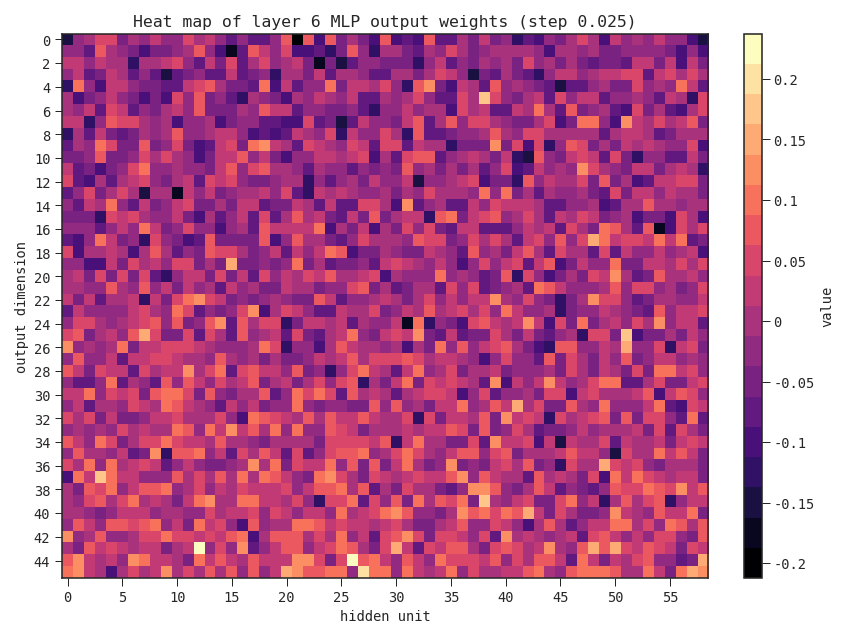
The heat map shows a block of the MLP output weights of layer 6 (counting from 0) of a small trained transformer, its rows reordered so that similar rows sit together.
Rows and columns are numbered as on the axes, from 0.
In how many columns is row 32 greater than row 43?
20
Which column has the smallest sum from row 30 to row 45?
45
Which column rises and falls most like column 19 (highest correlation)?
25
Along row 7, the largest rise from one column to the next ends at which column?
51
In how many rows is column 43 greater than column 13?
20
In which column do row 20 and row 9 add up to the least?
44
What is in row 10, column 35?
-0.025
